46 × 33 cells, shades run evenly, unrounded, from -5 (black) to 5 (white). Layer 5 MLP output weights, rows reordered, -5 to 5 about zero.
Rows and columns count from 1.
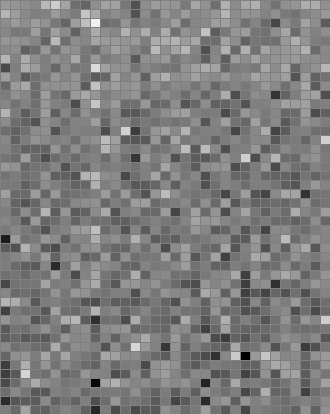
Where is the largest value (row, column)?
3, 10
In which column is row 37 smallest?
21
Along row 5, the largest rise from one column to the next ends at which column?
6
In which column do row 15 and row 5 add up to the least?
28
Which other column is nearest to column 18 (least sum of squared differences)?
16
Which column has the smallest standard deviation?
7
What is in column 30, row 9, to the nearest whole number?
-2
